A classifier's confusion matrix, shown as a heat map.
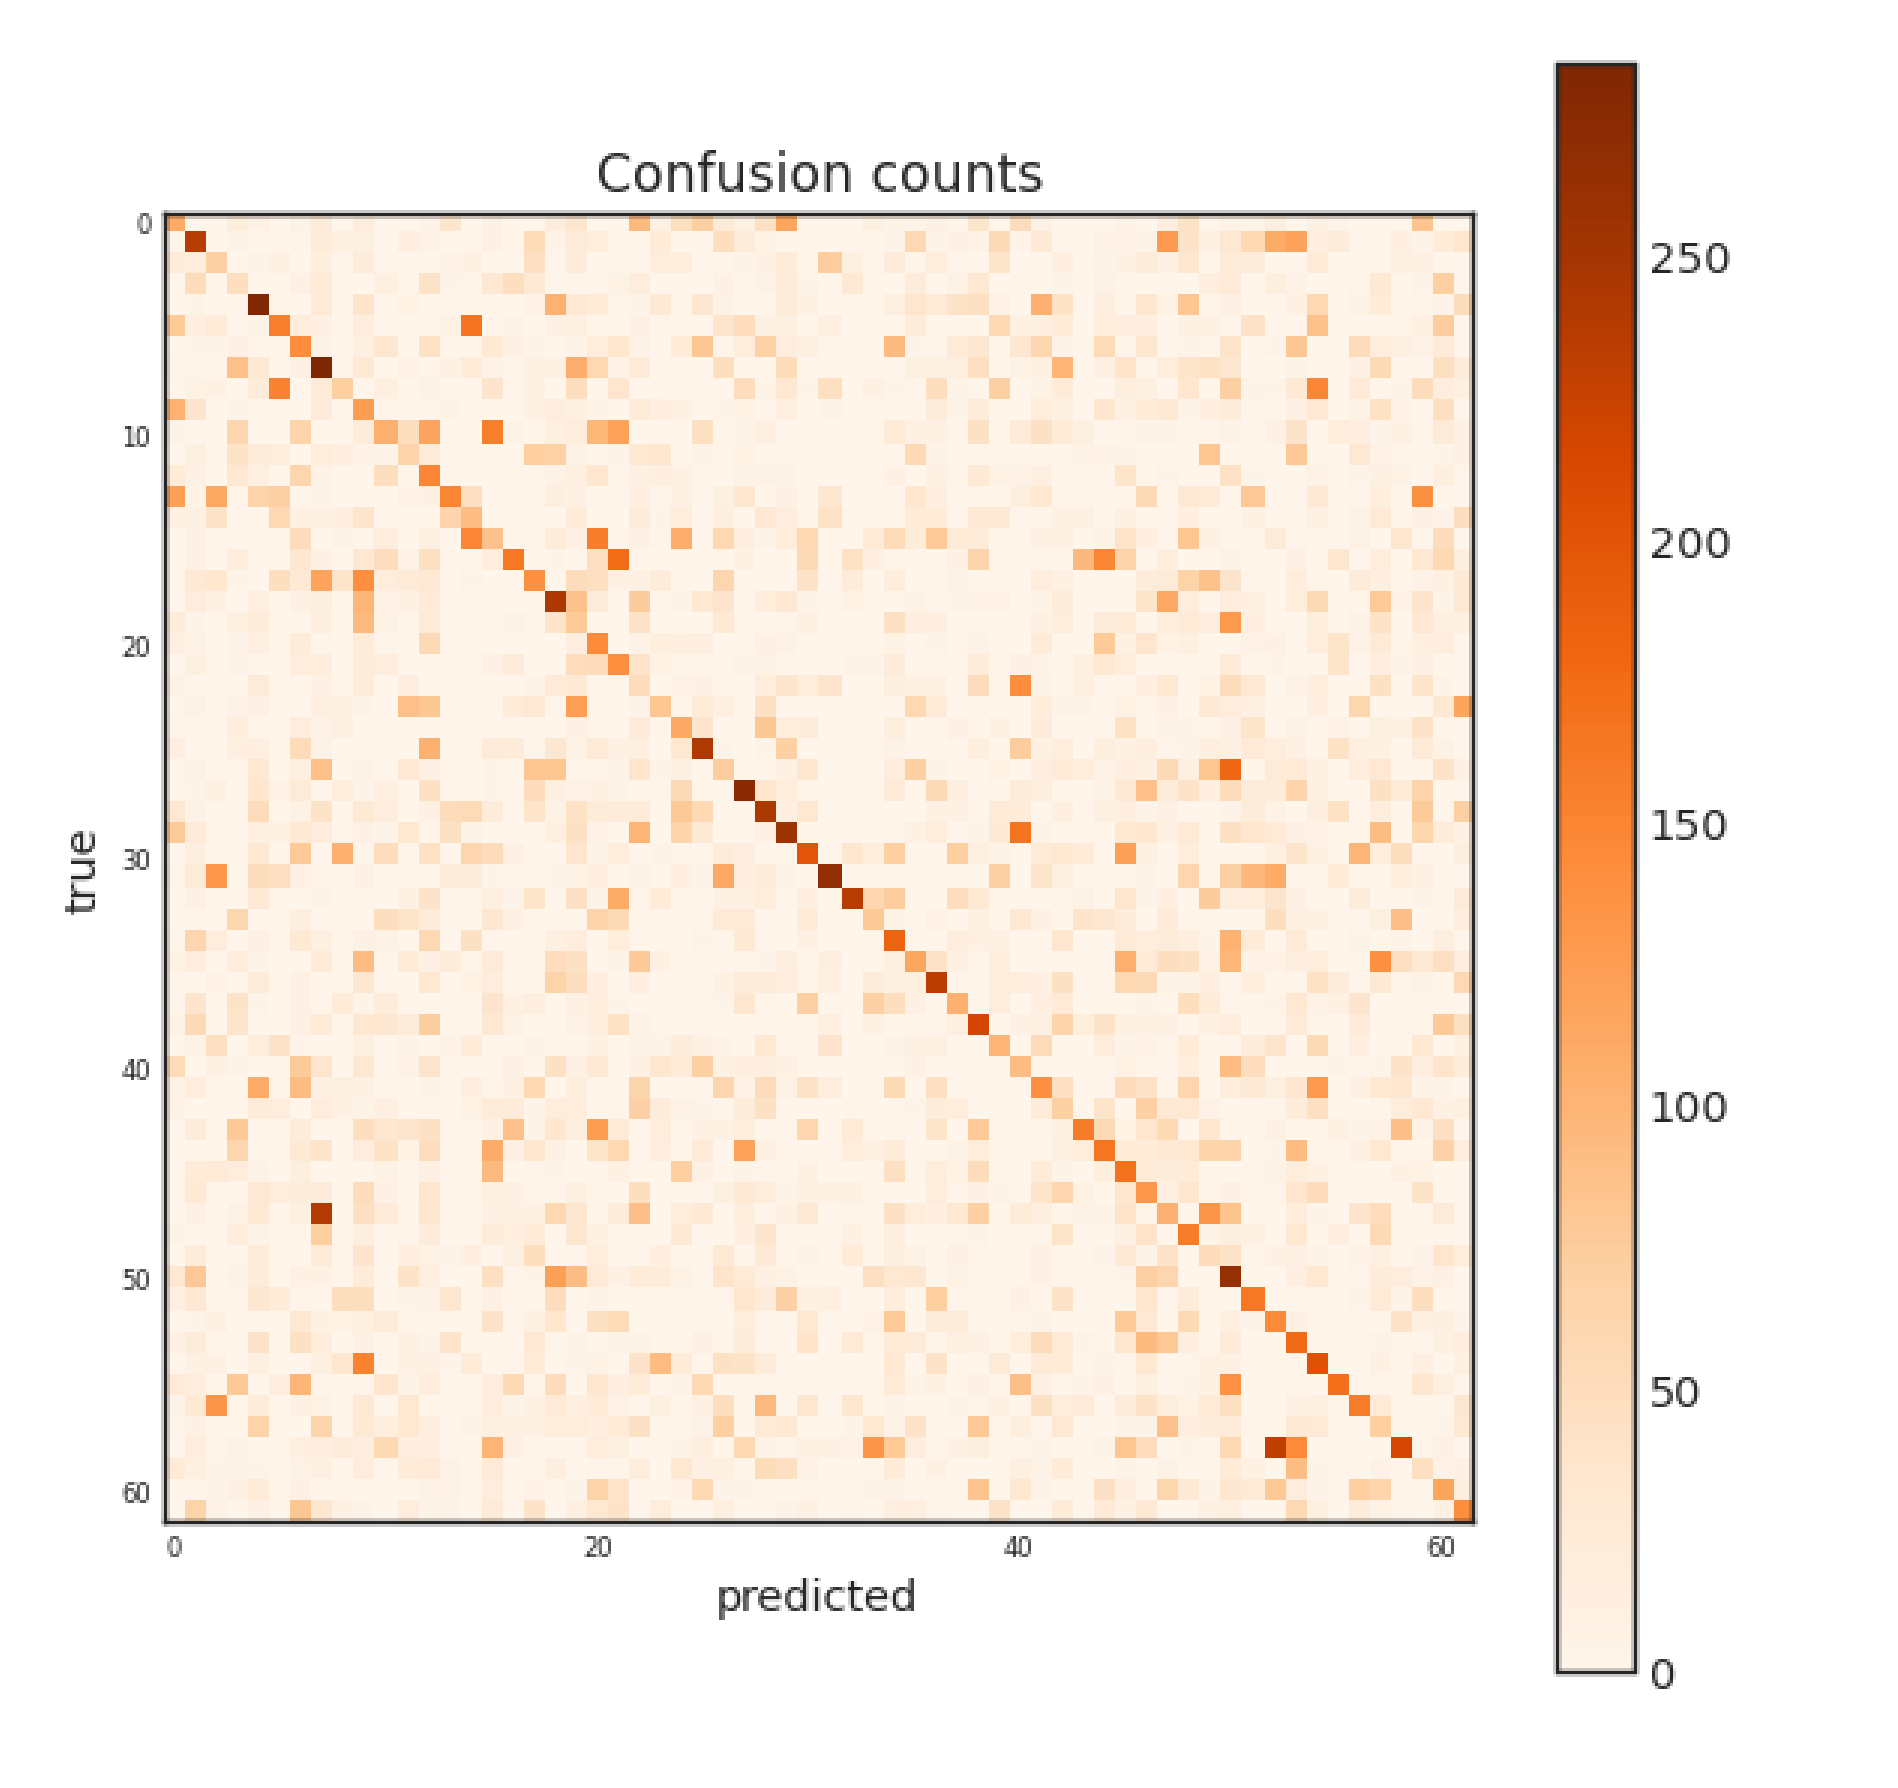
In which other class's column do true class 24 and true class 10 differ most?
15
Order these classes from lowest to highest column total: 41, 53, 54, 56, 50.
56, 41, 54, 53, 50
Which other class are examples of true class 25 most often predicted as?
12
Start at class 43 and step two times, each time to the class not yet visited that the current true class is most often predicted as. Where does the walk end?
44
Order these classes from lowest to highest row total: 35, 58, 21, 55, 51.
21, 51, 55, 35, 58
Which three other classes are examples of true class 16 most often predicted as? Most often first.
21, 44, 43
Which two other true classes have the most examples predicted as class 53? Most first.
58, 1
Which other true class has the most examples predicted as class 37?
30
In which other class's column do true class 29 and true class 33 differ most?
40
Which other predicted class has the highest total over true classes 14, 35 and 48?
57
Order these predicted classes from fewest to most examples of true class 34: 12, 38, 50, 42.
38, 42, 12, 50
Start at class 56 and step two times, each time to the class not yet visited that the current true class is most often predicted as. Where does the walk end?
31
